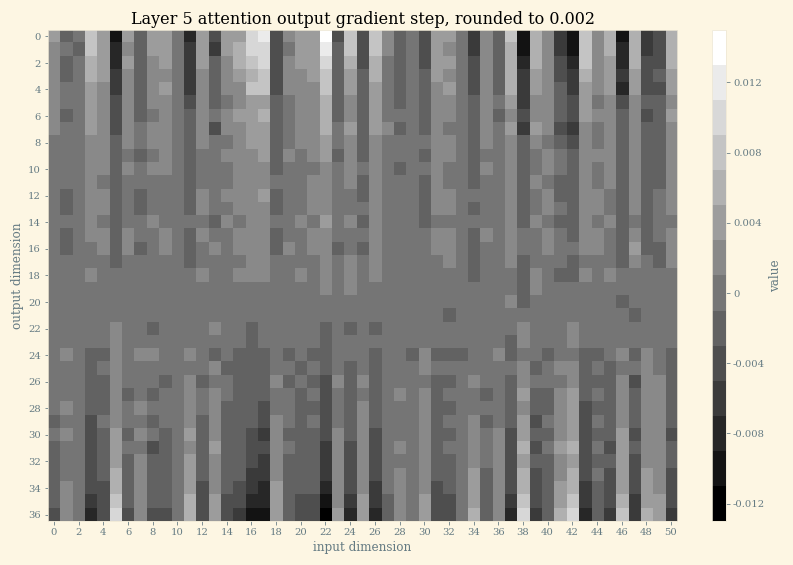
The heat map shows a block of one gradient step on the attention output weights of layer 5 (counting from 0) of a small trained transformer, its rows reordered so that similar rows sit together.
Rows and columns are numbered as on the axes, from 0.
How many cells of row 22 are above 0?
4
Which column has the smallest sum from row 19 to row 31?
22
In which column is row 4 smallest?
46
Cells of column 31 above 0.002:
4
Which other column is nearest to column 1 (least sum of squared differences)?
7
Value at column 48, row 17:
0
